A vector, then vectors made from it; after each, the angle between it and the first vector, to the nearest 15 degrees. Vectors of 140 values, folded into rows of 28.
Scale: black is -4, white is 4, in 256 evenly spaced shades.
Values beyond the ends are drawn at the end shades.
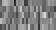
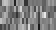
15 degrees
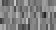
150 degrees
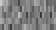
90 degrees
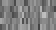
30 degrees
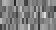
15 degrees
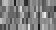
15 degrees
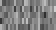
150 degrees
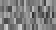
90 degrees
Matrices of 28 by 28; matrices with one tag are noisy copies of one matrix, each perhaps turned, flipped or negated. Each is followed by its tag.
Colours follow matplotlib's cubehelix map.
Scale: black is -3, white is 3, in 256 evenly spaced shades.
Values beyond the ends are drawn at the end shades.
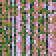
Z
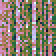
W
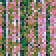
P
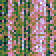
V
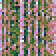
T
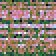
T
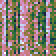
P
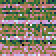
W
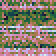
V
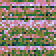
P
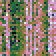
V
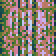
T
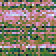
V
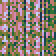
Z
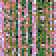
T
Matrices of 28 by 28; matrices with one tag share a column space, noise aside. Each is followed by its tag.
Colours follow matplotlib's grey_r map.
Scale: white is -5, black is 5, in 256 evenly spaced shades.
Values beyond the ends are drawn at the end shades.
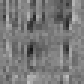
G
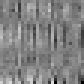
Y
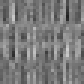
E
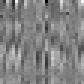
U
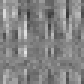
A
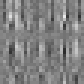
G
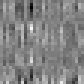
Y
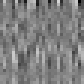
U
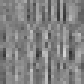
E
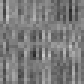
E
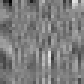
U
